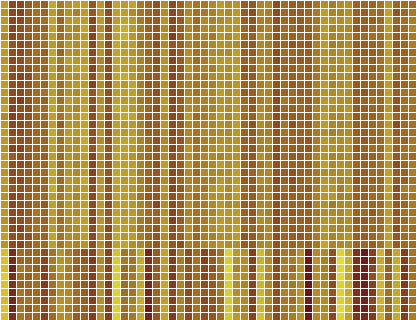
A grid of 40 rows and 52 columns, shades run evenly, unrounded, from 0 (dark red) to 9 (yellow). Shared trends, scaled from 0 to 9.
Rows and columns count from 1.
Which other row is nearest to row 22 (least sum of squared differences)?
30
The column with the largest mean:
15
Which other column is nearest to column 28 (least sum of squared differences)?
17
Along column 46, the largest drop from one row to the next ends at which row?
32
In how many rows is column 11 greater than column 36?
31
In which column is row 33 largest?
43
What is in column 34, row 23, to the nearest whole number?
5
